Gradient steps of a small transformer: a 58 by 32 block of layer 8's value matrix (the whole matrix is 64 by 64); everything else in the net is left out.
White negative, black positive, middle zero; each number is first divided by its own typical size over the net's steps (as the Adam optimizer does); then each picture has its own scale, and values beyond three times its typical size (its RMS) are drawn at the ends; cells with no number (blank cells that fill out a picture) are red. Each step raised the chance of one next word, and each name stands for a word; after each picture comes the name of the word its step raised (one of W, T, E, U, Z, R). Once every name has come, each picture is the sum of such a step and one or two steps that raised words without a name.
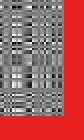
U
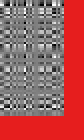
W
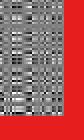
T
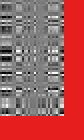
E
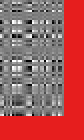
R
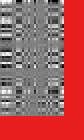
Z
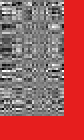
W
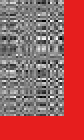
Z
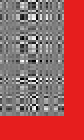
T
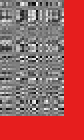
W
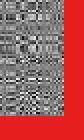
T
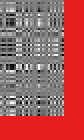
R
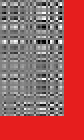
W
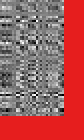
U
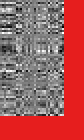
E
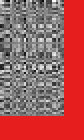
Z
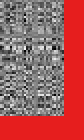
E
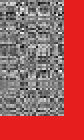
W
